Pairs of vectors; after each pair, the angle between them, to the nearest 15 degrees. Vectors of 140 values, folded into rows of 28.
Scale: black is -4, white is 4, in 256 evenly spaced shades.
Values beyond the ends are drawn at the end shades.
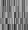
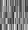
165 degrees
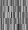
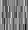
120 degrees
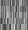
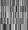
15 degrees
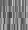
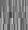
30 degrees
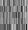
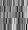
45 degrees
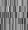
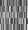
150 degrees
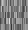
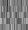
135 degrees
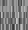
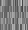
120 degrees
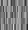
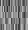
120 degrees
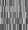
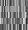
15 degrees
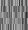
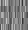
45 degrees
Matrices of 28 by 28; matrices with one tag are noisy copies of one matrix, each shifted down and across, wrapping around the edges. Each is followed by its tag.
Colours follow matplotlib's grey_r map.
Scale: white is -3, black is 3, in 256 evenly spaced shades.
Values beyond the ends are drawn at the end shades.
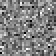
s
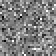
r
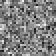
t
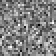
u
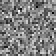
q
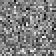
q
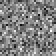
u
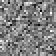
t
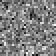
t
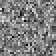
q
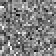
u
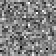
u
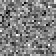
s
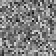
q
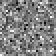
t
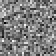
t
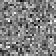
s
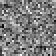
r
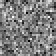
u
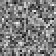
u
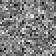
t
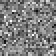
s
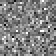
u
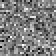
u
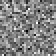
r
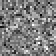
r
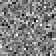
r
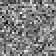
r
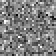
u
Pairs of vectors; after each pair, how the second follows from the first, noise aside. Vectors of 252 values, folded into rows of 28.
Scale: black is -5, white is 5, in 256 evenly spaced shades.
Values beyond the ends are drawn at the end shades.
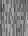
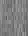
reversed, shrunk.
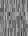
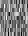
scaled up.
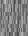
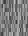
negated.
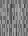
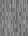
reversed, shrunk.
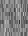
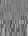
wrapped around, negated, partly zeroed.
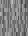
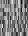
scaled up.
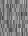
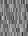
sign-scrambled.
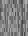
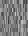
negated.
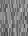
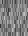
wrapped around.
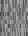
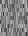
sign-scrambled.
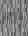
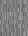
negated, shrunk.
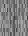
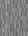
wrapped around, negated, shrunk.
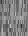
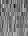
wrapped around.
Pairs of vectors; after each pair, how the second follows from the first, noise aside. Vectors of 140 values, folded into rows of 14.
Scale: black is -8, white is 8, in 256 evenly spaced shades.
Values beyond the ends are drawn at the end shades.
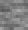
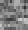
reversed, negated, scaled up.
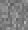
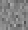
sign-scrambled.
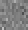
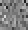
reversed, negated, scaled up.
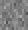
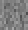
sign-scrambled.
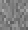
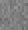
reversed, negated, shrunk.
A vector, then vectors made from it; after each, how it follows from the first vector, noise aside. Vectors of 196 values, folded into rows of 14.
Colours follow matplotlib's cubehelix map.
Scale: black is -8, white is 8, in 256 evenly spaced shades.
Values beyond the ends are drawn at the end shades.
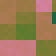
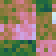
negated, scaled up.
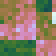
negated, scaled up.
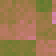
negated, shrunk.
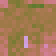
wrapped around, negated, partly zeroed.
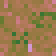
wrapped around, negated, partly zeroed.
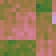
negated.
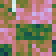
wrapped around, negated, scaled up.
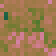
wrapped around, partly zeroed.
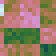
wrapped around, negated, scaled up.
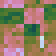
wrapped around, negated, scaled up.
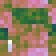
wrapped around, negated, scaled up.
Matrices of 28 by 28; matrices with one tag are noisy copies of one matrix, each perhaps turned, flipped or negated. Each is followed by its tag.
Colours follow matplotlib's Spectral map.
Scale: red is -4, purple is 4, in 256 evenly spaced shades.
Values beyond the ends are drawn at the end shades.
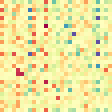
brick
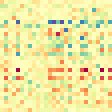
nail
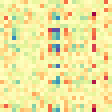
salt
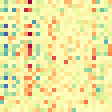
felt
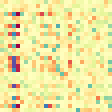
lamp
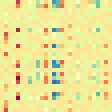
salt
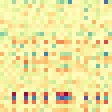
lamp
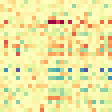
nail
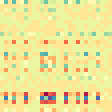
lamp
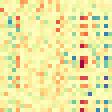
felt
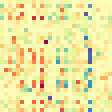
nail
